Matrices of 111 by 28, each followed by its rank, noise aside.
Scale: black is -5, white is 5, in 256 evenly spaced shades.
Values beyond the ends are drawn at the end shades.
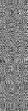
five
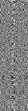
six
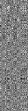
five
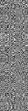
five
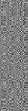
three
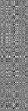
three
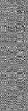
four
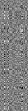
three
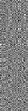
four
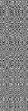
three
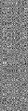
six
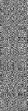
six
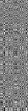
three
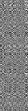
three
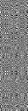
three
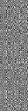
five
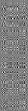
three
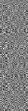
four
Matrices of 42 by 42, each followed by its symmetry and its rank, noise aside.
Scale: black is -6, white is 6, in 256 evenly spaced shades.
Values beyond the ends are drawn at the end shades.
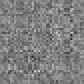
antisymmetric, rank six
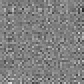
antisymmetric, rank six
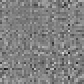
no symmetry, rank five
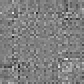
symmetric, rank five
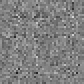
no symmetry, rank six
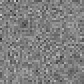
symmetric, rank seven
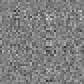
no symmetry, rank five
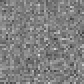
no symmetry, rank seven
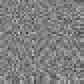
no symmetry, rank five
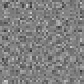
no symmetry, rank five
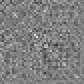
symmetric, rank six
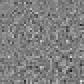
symmetric, rank six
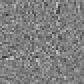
antisymmetric, rank six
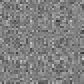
no symmetry, rank five
